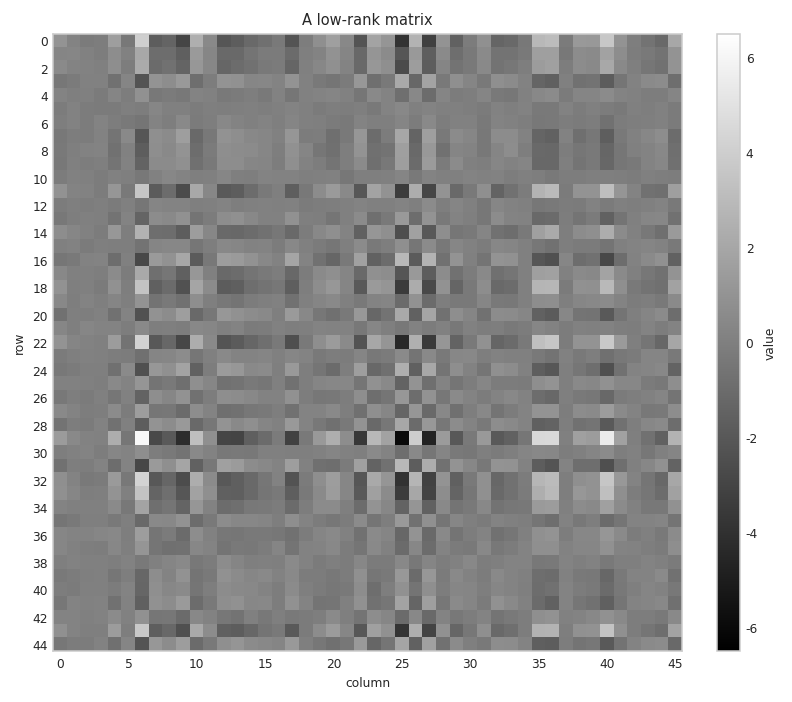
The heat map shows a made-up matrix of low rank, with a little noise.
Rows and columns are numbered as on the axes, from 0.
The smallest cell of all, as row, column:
29, 25
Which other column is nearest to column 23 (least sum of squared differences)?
45
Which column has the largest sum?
6
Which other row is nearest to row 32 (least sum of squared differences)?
0
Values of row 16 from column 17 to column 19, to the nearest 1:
2 0 -1
